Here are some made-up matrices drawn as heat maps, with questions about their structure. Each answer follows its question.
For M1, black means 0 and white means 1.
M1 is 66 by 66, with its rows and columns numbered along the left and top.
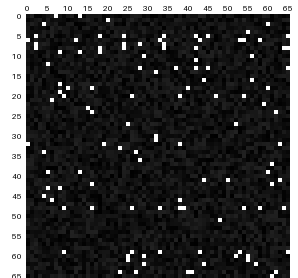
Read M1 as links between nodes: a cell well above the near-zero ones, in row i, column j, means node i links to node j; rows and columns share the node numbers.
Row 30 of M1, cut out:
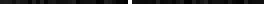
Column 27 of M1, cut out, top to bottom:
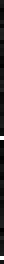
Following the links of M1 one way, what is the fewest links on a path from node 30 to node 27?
5
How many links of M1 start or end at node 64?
7
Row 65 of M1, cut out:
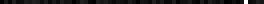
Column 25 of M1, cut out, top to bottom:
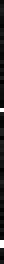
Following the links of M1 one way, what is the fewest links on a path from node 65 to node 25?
2
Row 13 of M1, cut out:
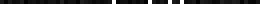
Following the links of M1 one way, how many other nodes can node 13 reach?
12
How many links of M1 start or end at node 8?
11
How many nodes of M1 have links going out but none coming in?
11
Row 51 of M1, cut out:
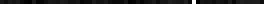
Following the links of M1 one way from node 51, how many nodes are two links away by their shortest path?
9
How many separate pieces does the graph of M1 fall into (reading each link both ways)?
4
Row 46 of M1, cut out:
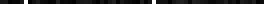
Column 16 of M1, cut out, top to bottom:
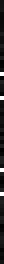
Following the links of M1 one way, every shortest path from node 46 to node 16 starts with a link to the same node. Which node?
node 6
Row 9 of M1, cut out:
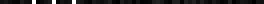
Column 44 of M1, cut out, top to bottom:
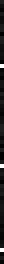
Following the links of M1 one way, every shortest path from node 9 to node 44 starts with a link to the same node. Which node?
node 18
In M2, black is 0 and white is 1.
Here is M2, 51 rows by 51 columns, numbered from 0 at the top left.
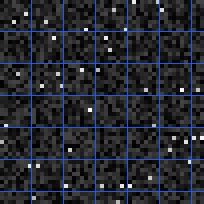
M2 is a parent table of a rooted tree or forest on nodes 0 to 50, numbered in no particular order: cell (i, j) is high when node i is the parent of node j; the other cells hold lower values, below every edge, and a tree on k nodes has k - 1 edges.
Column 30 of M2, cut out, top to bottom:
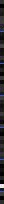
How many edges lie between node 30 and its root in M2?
2
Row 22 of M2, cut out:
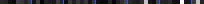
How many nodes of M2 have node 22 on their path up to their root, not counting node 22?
4
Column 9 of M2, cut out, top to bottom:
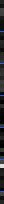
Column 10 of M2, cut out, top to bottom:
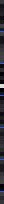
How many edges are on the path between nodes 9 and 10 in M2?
4
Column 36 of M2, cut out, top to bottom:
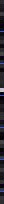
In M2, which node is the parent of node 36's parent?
27
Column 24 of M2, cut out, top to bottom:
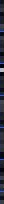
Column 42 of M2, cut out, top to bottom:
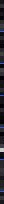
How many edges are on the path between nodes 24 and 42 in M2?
3
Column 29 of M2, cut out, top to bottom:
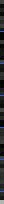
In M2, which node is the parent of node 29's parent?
34
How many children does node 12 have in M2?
1
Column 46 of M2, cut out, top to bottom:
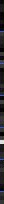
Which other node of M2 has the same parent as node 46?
0
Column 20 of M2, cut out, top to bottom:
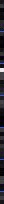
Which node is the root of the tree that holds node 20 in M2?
44
